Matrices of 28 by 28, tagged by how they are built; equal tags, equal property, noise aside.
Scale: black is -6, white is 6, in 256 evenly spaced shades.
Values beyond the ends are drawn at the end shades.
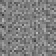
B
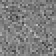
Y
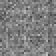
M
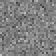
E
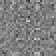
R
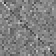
Y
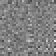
R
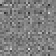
R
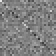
Y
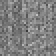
M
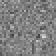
R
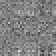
R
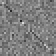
Y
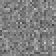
M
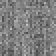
M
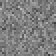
E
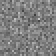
E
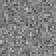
E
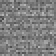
M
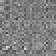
R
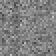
B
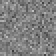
E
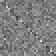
Y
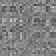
R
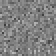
E
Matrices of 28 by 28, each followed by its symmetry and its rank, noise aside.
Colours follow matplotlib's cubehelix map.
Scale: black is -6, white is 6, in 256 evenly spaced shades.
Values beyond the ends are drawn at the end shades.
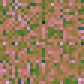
no symmetry, rank five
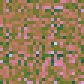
no symmetry, rank five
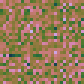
no symmetry, rank five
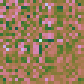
symmetric, rank four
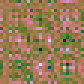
antisymmetric, rank four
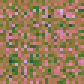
antisymmetric, rank four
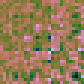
symmetric, rank three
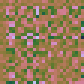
no symmetry, rank three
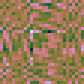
symmetric, rank three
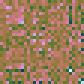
symmetric, rank three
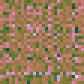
no symmetry, rank four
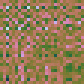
symmetric, rank three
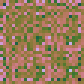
symmetric, rank three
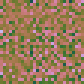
no symmetry, rank five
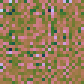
symmetric, rank five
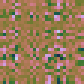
no symmetry, rank three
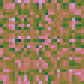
no symmetry, rank four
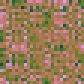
antisymmetric, rank four
